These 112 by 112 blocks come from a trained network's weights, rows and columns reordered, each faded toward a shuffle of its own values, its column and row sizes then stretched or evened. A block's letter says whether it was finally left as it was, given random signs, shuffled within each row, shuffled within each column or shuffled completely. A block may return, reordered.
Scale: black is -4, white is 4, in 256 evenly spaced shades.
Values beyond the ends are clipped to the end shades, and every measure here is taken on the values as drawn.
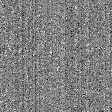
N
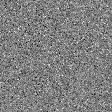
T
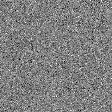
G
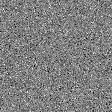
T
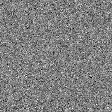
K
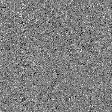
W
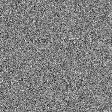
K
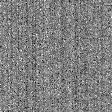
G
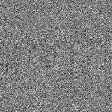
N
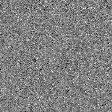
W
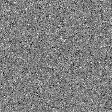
G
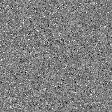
K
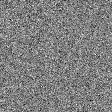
T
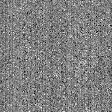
N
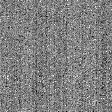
N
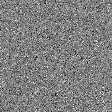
W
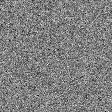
T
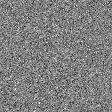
T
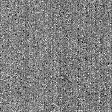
N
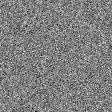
K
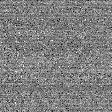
N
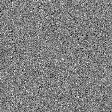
G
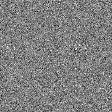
W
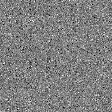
W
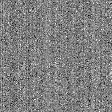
N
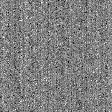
G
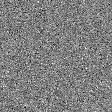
T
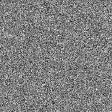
W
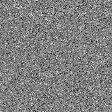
W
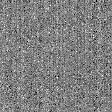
N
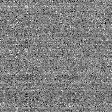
N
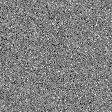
T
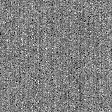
G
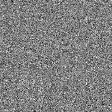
W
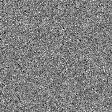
G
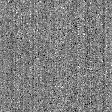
G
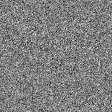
K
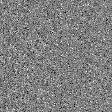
G
